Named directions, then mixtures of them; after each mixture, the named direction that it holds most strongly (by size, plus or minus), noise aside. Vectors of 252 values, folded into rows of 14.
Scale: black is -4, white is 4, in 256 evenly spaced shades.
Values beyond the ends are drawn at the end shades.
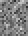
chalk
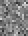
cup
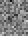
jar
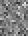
cup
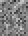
chalk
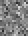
cup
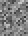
chalk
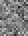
cup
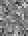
cup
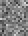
cup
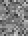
cup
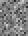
chalk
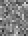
cup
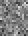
cup
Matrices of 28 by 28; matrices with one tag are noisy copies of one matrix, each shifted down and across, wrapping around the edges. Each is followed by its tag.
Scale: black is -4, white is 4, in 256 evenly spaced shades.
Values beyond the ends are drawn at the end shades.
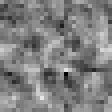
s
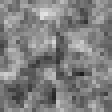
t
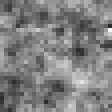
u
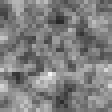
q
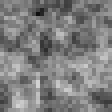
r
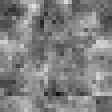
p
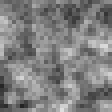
t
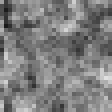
t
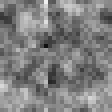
r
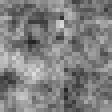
u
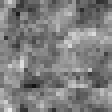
p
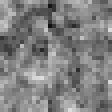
t
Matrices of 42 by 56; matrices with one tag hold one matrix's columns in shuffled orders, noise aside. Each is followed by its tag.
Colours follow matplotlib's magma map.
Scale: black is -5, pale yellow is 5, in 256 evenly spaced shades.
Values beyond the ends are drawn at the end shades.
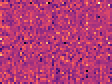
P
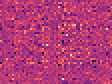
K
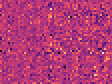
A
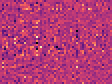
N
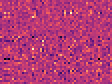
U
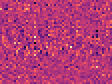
N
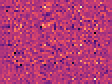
K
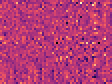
P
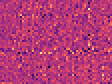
A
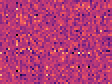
A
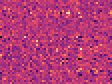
U
